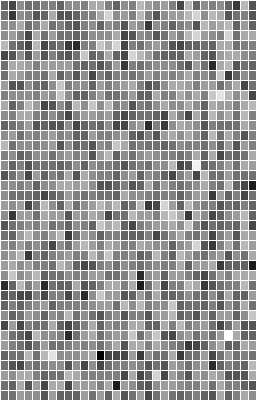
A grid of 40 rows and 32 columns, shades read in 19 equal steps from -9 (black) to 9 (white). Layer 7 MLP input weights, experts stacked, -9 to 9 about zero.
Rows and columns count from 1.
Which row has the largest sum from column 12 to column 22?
31
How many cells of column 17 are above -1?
26
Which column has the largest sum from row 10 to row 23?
25
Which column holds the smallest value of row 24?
9
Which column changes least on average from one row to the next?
5
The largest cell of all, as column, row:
29, 34
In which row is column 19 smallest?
13
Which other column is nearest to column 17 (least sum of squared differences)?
30
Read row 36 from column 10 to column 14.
1 2 3 -9 -4
